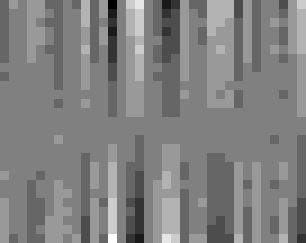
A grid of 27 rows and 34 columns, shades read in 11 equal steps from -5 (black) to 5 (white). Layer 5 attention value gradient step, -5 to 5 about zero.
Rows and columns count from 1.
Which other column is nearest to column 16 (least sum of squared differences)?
34
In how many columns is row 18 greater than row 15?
3
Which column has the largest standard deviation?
13
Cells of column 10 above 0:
11
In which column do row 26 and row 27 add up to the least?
16
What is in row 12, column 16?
1
